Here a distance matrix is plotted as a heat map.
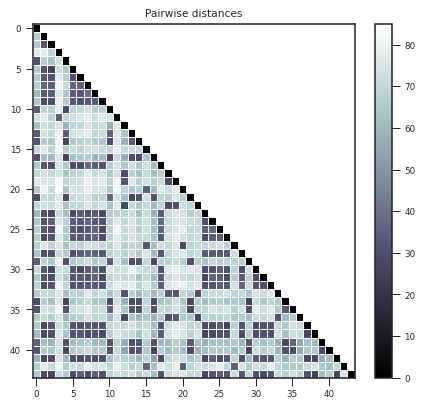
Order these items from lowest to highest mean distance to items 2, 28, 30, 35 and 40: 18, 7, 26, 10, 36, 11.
26, 7, 10, 36, 18, 11
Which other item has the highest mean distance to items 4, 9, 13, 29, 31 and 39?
3
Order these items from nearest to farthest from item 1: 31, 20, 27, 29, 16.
31, 16, 29, 27, 20
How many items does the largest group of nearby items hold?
20
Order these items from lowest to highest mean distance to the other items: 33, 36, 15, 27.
36, 33, 27, 15
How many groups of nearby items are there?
5
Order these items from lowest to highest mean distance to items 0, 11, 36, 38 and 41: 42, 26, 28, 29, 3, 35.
28, 26, 29, 35, 3, 42
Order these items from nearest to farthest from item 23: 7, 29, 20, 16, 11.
7, 16, 29, 11, 20
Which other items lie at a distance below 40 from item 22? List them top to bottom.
12, 18, 19, 33, 36
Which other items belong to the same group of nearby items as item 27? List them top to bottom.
15, 20, 42
